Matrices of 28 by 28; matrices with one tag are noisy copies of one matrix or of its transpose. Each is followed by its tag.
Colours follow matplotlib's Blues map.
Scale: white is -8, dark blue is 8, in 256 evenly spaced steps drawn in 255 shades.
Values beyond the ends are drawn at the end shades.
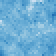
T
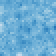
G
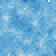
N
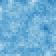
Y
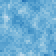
N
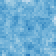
G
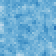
G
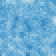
G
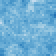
T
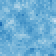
N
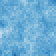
T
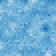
Y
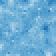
Y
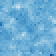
N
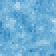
N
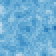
G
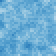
Y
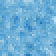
G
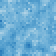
Y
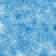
G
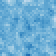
G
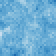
T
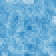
G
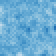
G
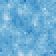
N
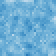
G
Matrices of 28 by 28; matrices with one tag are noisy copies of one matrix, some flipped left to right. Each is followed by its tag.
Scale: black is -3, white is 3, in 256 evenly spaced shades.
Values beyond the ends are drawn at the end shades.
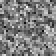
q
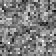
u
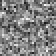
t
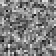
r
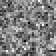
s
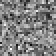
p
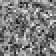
r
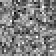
u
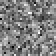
p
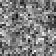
u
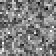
u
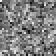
u
